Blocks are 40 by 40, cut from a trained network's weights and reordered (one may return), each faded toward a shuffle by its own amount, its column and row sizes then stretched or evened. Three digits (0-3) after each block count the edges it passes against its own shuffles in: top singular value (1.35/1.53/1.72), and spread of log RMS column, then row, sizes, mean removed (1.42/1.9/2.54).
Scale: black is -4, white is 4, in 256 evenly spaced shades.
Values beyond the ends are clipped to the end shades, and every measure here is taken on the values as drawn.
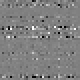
2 1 3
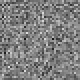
3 1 0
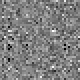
2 1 0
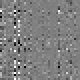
2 3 1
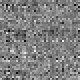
0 2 2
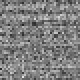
2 1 0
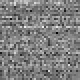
2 1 2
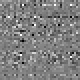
0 1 3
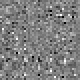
1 2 1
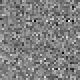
0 0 1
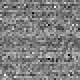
2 0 1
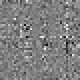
2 2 1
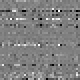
2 1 3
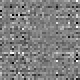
2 2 2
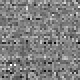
1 1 2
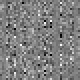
0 3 0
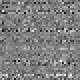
0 1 3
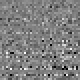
1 1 3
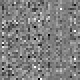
0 3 0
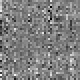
0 3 1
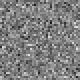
0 0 1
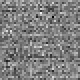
1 1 0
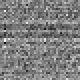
3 1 0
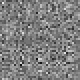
3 2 0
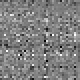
1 2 2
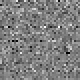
0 0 2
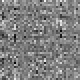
1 3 0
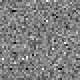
1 0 0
